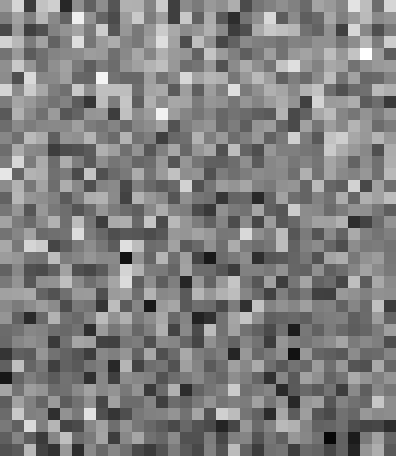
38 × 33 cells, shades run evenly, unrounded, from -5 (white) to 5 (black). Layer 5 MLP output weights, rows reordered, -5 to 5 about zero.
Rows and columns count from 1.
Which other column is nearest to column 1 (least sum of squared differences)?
4
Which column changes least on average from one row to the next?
28
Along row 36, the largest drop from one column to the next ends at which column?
3
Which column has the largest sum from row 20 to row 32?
25
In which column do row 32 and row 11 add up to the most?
1
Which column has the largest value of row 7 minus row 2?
7
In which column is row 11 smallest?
30
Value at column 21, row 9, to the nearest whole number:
-1
